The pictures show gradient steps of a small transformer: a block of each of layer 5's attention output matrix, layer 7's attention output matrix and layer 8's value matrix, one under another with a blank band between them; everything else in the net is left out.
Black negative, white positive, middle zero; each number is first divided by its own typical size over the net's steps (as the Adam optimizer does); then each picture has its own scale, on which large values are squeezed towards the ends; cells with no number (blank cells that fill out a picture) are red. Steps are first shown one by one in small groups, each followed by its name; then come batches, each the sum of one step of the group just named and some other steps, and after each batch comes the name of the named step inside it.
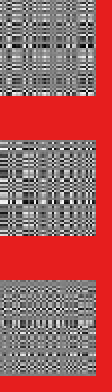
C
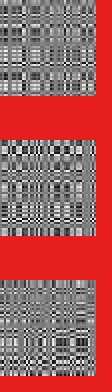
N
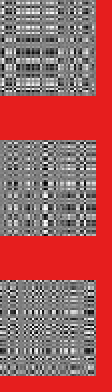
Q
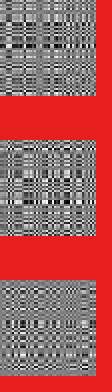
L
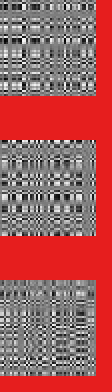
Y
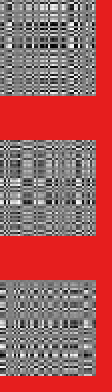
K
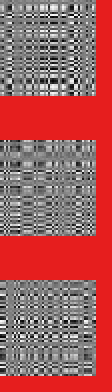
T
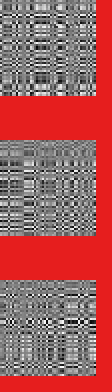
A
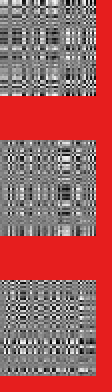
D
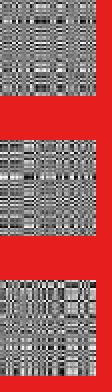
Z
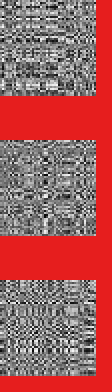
Q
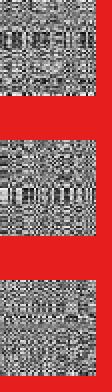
C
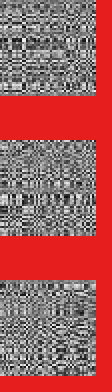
Y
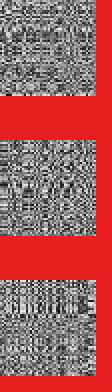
Z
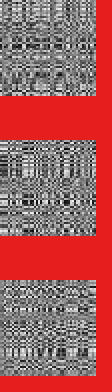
L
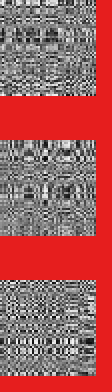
D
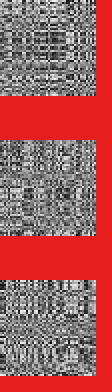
D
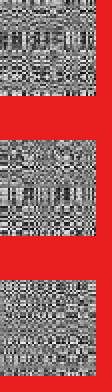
D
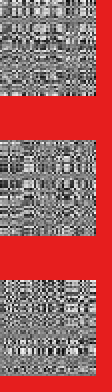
D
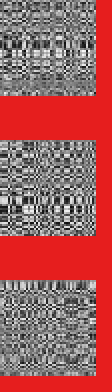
C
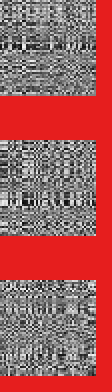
L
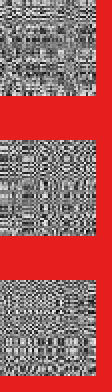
Q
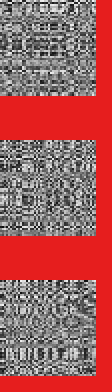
K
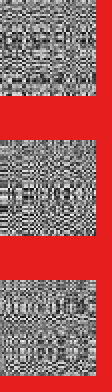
A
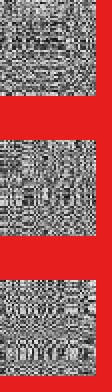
K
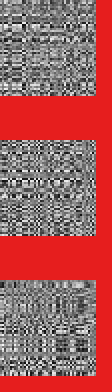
N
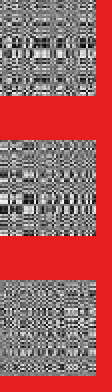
C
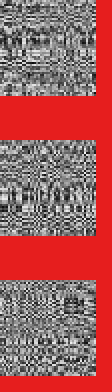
Y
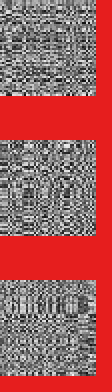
L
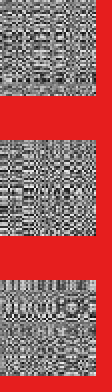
A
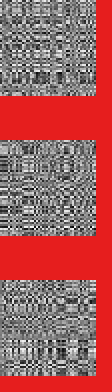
A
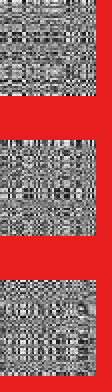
D
